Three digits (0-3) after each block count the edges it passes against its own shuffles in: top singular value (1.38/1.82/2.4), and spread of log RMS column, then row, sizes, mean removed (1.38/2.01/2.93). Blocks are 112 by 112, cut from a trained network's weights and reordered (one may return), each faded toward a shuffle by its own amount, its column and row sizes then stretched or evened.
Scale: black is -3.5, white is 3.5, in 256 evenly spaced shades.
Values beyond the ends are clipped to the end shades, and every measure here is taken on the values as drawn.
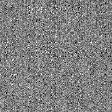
1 2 1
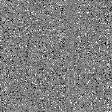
0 2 1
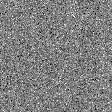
0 0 0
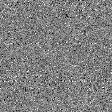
0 0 2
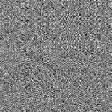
3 2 1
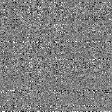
0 2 3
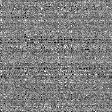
2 2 2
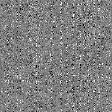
1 3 1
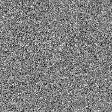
0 1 1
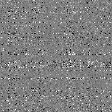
0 2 3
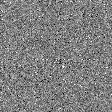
0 0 1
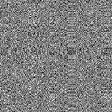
3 1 1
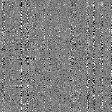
2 3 2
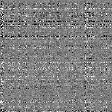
2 3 3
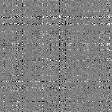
2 3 3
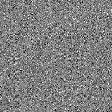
2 1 0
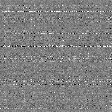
1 1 3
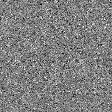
0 0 1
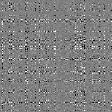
3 3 3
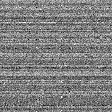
3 0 2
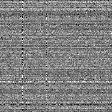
3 2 2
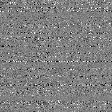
0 1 3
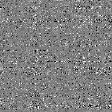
0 2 3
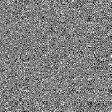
2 2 1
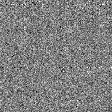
1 0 1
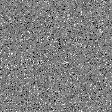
0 1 1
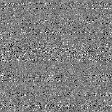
0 1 3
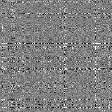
3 2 3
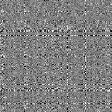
3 2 3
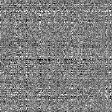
2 3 2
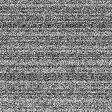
3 0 1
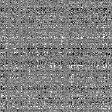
2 3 3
